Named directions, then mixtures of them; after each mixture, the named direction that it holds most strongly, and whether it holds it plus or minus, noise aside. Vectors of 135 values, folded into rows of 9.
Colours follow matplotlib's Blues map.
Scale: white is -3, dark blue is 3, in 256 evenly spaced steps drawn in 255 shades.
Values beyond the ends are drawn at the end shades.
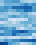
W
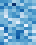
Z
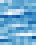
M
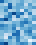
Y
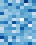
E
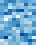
Y, minus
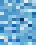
E, minus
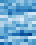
M, minus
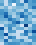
Z, minus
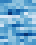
M, minus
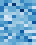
Z, plus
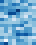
M, minus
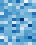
E, minus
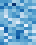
Z, plus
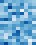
Y, plus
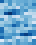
M, minus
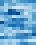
W, minus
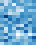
Z, minus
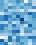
E, minus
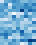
Y, minus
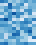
Y, plus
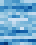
W, plus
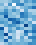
Z, minus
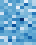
E, minus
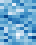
Z, minus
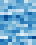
M, plus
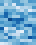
Z, minus
